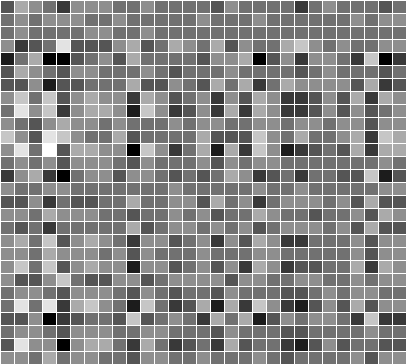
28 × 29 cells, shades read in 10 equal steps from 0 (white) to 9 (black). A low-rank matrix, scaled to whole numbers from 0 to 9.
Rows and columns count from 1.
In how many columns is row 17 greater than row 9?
10
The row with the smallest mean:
11
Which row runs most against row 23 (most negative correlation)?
4
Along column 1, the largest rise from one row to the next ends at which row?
5
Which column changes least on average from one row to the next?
24
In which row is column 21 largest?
12
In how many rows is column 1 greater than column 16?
8
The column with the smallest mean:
2
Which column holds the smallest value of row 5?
27
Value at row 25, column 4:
9
